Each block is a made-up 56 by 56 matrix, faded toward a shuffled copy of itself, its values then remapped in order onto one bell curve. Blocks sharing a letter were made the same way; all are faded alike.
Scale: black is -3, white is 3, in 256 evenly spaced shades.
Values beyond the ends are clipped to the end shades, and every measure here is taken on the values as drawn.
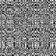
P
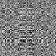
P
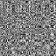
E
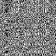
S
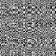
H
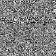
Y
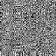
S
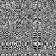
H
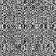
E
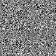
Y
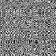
E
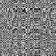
E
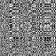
P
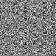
S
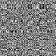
E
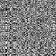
E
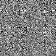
Y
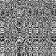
E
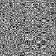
S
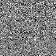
Y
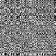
E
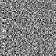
S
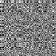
P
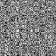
S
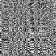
E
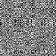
E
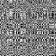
H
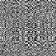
P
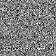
Y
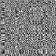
H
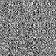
S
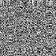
S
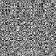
S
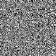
Y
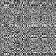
H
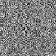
S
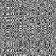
P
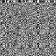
E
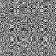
H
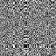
E
